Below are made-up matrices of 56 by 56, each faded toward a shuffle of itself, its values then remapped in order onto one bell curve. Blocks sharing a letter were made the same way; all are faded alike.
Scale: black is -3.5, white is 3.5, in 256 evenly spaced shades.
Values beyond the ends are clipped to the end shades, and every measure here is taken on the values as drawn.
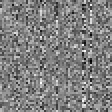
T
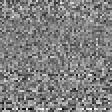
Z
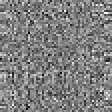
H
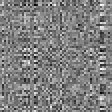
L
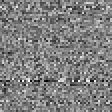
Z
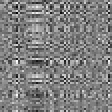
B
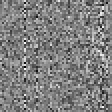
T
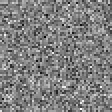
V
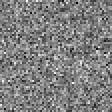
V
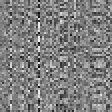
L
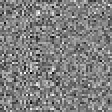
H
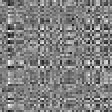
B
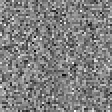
V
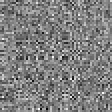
H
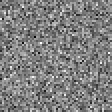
V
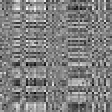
B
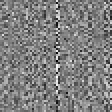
L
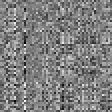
L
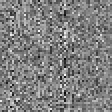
T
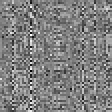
L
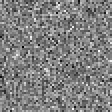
V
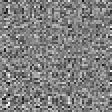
H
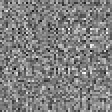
H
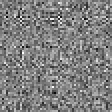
H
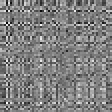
B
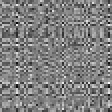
B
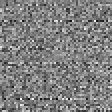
Z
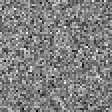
V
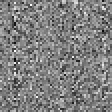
T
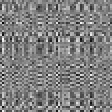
B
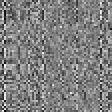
L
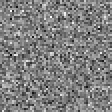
V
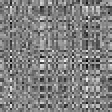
B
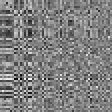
B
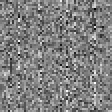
T
